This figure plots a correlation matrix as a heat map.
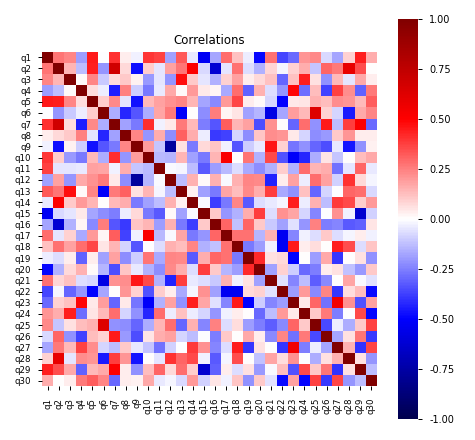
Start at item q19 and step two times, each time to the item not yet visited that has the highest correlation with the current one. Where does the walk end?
q15
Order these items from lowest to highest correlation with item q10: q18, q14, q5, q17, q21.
q14, q18, q5, q21, q17
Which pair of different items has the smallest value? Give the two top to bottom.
q9, q12
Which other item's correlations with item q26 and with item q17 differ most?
q22
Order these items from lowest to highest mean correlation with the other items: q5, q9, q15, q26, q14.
q9, q15, q26, q14, q5
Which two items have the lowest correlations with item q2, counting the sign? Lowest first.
q16, q9
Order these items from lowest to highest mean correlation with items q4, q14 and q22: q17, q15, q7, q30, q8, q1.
q17, q1, q7, q30, q15, q8
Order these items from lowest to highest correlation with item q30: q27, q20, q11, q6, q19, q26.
q26, q19, q11, q20, q6, q27
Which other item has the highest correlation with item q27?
q23
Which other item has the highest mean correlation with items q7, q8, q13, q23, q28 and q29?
q2
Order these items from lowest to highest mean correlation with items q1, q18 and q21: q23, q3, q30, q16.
q16, q23, q30, q3
